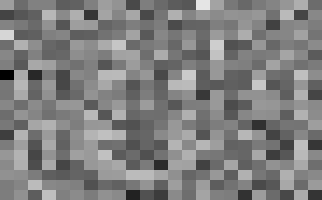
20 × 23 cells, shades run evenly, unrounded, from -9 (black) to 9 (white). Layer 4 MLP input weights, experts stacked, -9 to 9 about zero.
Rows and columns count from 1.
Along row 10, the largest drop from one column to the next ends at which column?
23
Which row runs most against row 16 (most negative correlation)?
7
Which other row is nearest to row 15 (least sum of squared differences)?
20
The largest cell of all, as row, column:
1, 15
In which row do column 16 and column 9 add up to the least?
19
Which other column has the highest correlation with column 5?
3
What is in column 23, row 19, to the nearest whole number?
2
